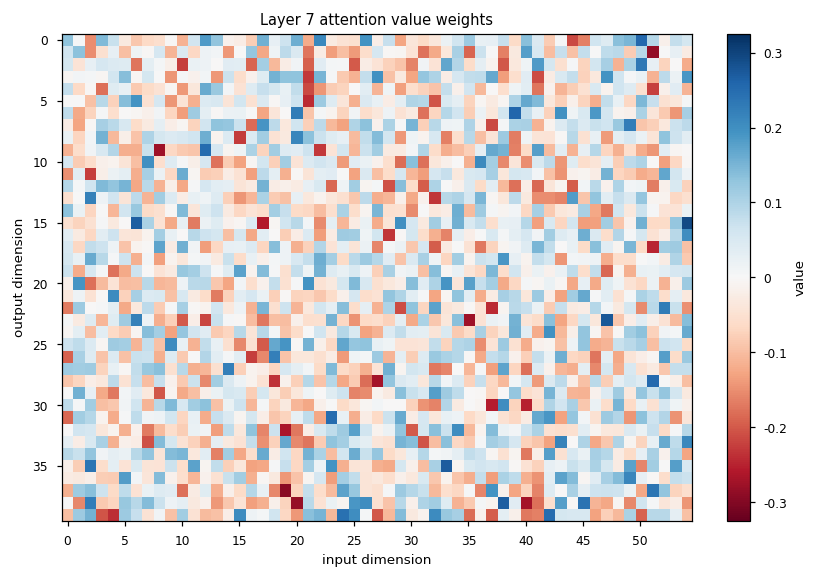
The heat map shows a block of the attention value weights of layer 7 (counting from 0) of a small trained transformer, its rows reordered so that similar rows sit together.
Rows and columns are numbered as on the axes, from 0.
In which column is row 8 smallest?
15
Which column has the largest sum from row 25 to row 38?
2
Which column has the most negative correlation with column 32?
8
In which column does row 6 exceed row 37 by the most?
39
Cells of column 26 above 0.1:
5
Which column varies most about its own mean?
32
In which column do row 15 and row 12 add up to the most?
29
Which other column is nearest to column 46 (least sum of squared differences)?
11
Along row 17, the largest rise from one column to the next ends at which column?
52
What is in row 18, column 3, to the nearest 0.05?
0.1
